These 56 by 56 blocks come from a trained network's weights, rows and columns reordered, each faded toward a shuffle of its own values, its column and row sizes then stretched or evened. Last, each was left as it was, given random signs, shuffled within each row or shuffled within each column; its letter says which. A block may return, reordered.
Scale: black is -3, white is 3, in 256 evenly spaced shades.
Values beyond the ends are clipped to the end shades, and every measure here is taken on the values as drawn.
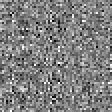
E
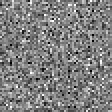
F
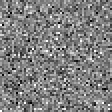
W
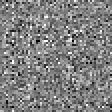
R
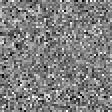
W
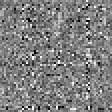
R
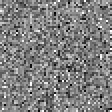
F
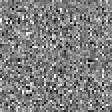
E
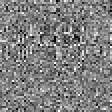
E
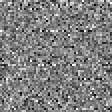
W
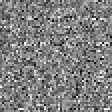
W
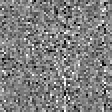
F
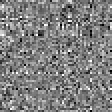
E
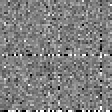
R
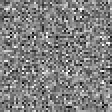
R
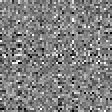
E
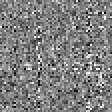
R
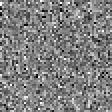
R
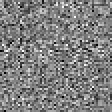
E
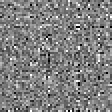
E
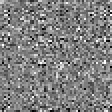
E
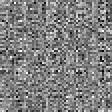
E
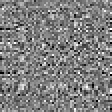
E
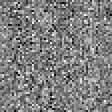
F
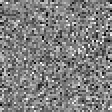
F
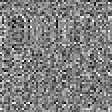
E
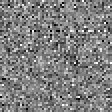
W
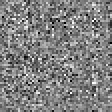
R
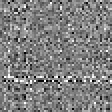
E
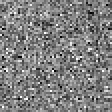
W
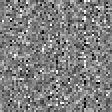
F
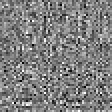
E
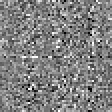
R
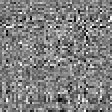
E
